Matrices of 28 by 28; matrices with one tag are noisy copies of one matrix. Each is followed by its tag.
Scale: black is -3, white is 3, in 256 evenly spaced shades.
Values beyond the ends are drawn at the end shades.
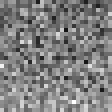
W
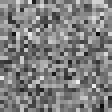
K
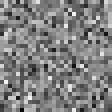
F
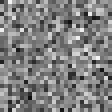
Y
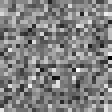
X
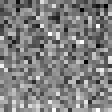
W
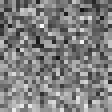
W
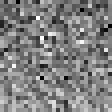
W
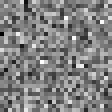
F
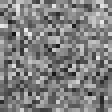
K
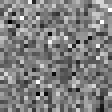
K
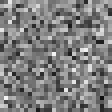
Y
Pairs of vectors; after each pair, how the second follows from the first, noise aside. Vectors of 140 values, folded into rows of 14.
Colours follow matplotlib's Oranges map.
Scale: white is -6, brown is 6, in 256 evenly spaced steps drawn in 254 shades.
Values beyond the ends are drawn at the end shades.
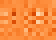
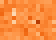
negated, partly zeroed.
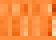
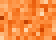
shuffled.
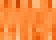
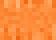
negated, shrunk.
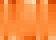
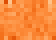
negated, partly zeroed.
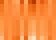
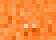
wrapped around, partly zeroed.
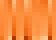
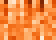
reversed, scaled up.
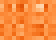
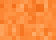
negated, shrunk.
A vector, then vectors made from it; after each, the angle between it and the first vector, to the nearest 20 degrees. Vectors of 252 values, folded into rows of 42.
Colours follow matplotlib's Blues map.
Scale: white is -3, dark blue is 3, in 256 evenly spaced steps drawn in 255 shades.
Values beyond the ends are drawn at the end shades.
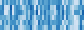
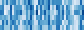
20 degrees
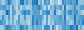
120 degrees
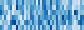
60 degrees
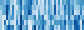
120 degrees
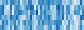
20 degrees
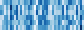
60 degrees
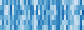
20 degrees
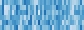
40 degrees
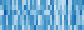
100 degrees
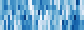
120 degrees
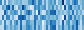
120 degrees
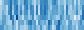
60 degrees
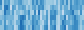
140 degrees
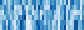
120 degrees
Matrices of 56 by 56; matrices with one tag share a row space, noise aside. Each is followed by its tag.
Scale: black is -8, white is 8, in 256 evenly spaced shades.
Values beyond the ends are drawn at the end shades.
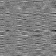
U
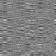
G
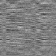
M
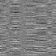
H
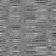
H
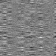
G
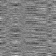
H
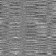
H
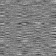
U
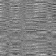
H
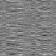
M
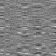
U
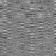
G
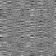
G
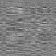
M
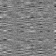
G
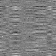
H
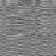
M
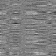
H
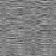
M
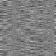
G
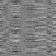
H
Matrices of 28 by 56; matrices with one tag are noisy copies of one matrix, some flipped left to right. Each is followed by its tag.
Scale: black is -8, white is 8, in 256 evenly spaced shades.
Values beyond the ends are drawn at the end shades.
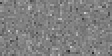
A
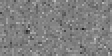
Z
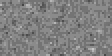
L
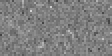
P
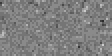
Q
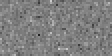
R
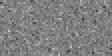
A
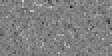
P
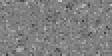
L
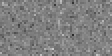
R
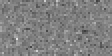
Z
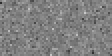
A
